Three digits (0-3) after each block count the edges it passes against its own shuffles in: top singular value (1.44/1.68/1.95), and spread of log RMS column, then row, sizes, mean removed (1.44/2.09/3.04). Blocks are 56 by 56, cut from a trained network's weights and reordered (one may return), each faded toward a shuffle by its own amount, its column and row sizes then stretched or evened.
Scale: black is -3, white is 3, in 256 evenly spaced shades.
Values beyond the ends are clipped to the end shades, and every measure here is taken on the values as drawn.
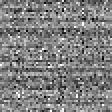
2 1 0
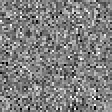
1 1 1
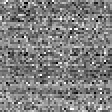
1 0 2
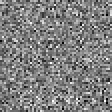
2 0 1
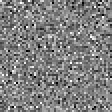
0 0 1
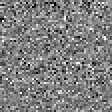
0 0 2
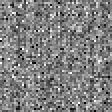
0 0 1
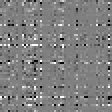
3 3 3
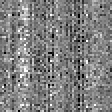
3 2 1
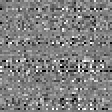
2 1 3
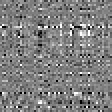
3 2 3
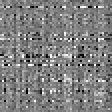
2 0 3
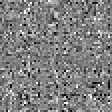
1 2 2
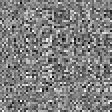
3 1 2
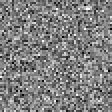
0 0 0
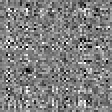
3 2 2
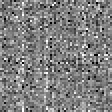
0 1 1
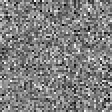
0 1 0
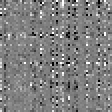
1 3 2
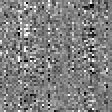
2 3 1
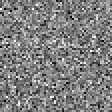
0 0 0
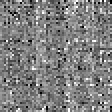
1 1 2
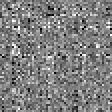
2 2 2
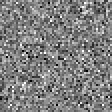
1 0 1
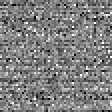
1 1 1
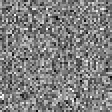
2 0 0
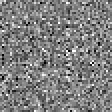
1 1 1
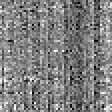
3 1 2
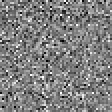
0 1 1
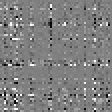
1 3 3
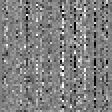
2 3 0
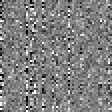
2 3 0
